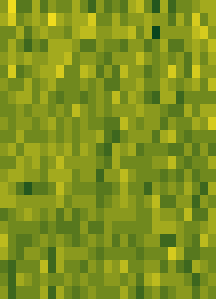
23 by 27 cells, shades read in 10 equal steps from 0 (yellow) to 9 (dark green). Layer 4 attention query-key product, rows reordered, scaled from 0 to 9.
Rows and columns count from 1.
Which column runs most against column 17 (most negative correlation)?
20
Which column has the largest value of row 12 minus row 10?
27
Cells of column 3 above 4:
12
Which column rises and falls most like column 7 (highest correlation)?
2
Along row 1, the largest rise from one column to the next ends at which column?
3
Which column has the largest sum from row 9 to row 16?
14
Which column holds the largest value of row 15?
4
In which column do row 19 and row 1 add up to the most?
22
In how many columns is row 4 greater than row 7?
10
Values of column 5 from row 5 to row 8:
4 4 5 5
